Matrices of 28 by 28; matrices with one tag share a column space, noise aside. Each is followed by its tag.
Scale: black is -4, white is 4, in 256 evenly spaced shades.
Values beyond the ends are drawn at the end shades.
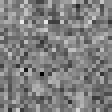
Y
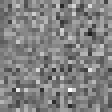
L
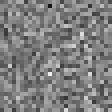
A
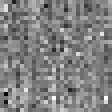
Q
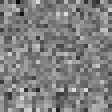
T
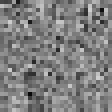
Y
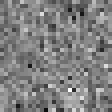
T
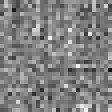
L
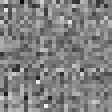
Y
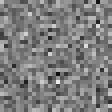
A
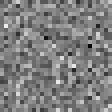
A
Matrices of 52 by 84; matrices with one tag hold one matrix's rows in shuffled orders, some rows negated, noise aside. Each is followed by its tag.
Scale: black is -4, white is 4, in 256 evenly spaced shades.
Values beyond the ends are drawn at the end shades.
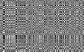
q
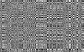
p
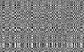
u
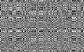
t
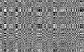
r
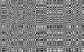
p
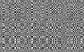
u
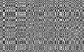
q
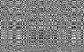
t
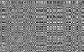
p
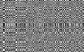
q
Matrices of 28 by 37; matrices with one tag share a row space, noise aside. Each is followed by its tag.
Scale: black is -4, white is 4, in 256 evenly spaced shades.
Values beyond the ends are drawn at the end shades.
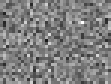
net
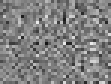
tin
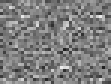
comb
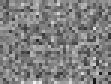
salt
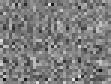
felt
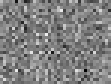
felt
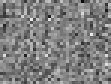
net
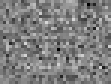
salt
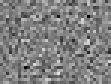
salt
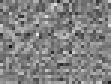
comb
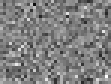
net
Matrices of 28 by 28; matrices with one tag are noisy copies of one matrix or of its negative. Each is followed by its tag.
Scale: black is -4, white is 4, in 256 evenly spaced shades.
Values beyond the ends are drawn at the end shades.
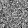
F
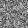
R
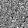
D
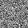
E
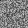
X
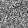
R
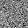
F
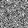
X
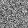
F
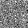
R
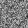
D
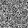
F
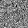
X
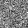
D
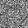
D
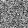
R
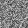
D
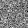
R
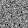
F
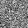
D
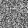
R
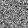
F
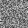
R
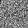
X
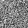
R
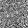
X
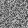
D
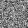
E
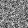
E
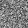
F
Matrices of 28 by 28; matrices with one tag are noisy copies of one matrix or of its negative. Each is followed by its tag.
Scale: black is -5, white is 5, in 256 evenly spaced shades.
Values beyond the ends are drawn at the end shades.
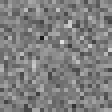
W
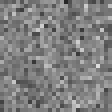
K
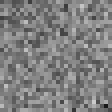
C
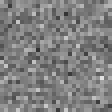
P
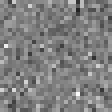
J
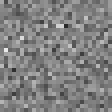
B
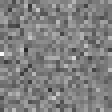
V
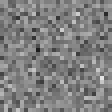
P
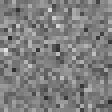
B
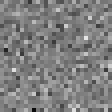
B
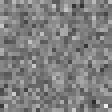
C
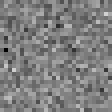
B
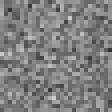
V
